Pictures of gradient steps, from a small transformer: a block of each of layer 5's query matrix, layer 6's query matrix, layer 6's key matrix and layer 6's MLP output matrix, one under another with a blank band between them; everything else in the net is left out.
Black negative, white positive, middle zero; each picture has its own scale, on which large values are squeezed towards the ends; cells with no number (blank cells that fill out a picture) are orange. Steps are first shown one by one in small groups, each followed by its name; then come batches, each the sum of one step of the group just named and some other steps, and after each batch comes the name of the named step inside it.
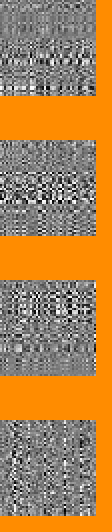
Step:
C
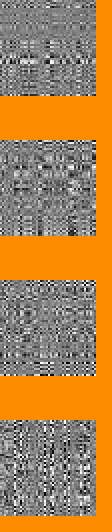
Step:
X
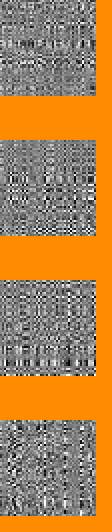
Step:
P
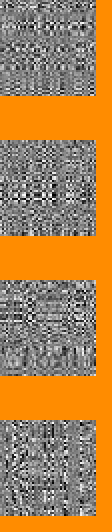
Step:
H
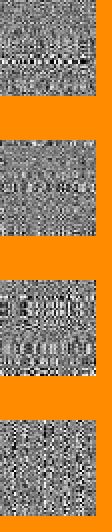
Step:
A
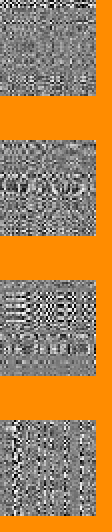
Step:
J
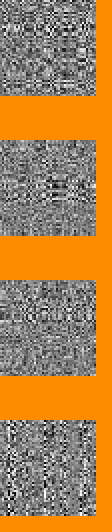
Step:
H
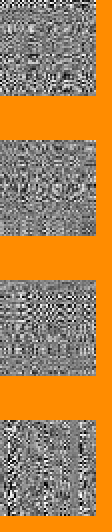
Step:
J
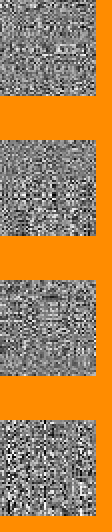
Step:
H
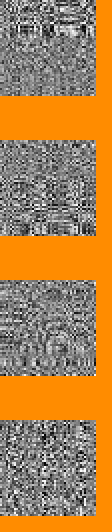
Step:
H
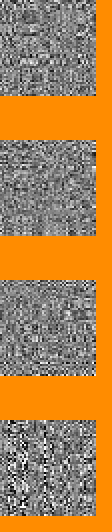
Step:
X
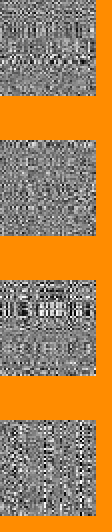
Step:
A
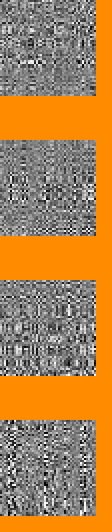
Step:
P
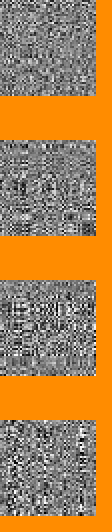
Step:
J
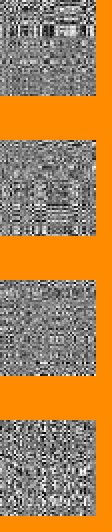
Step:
X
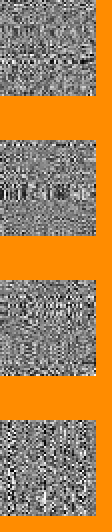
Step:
A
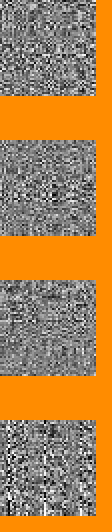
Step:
H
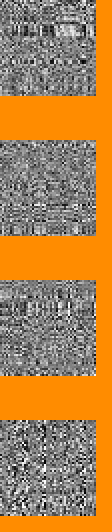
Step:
A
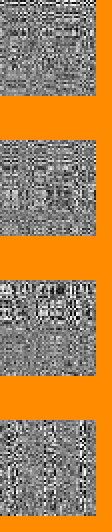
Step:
P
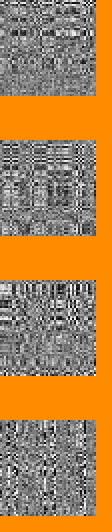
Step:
A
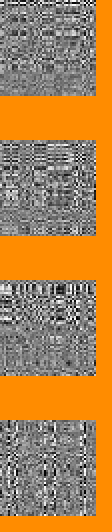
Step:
P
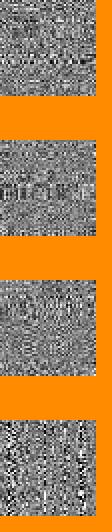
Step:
A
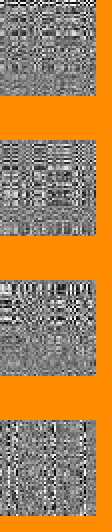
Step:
H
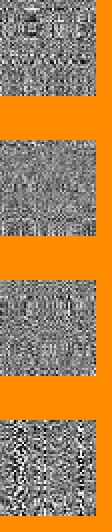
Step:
A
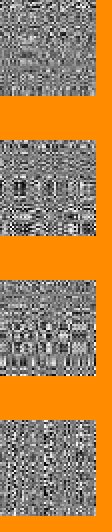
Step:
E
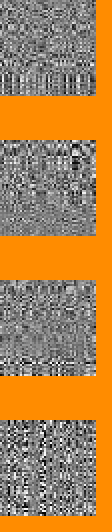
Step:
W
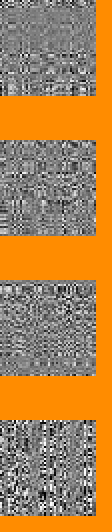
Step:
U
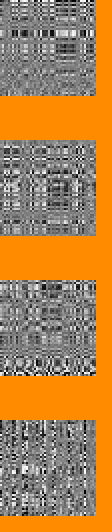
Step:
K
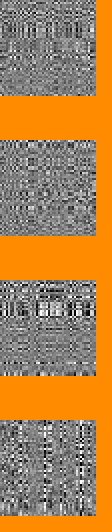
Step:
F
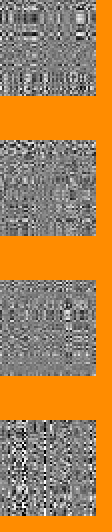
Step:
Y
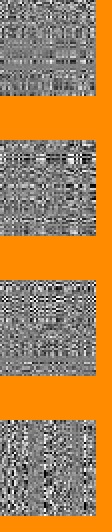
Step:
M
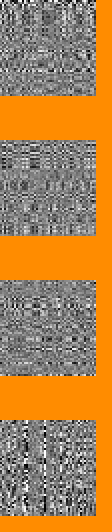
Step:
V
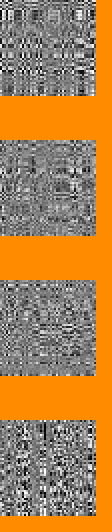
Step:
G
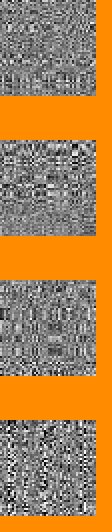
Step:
W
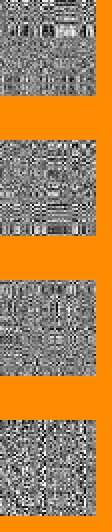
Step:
W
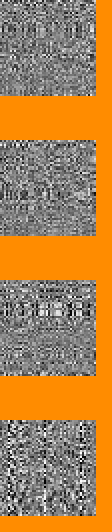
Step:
F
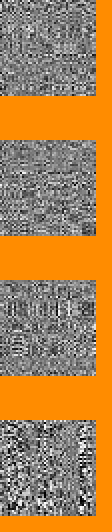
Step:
U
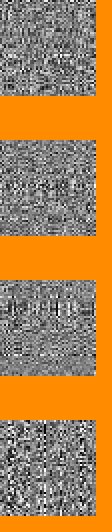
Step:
G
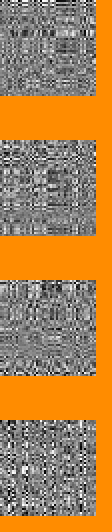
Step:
K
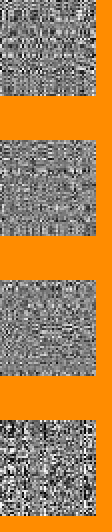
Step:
G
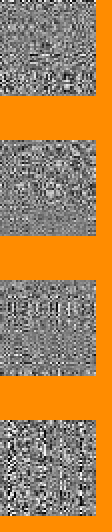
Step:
W
